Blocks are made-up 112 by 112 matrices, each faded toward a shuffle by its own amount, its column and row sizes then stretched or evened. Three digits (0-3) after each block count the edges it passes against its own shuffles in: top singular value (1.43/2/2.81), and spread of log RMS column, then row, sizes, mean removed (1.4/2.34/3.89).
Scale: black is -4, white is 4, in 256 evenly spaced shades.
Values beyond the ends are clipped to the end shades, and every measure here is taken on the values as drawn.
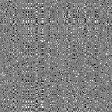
3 2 1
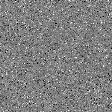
0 0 1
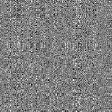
2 2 1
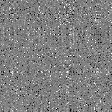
2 1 1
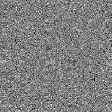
2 1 0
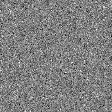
0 1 0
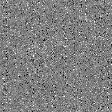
1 2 0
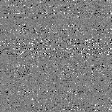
1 1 2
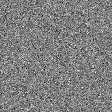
0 0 0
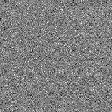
2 0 0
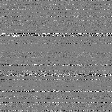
2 0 3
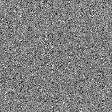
1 1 0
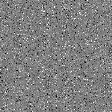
1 1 0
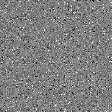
1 1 1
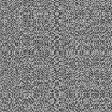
3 2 0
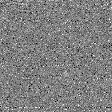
1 0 1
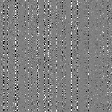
3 3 0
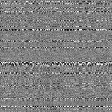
3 0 3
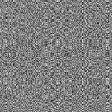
3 2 0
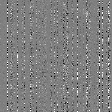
1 3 1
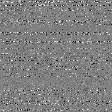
1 0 3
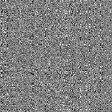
2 2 1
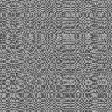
3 1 1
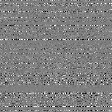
2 1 3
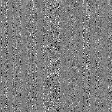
0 3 0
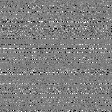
2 0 3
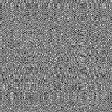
3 0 1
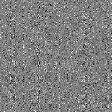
2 2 0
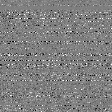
0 0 3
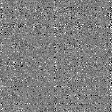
1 2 2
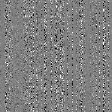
0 3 0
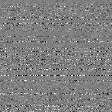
1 0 3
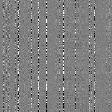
3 3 0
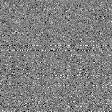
2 0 2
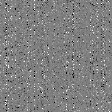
1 2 0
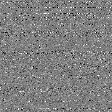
0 0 2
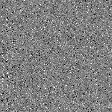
1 1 0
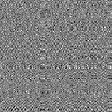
3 0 2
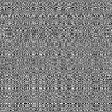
3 0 3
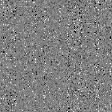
1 2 0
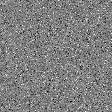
0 0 0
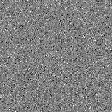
2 0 0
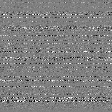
1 0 3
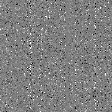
0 2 0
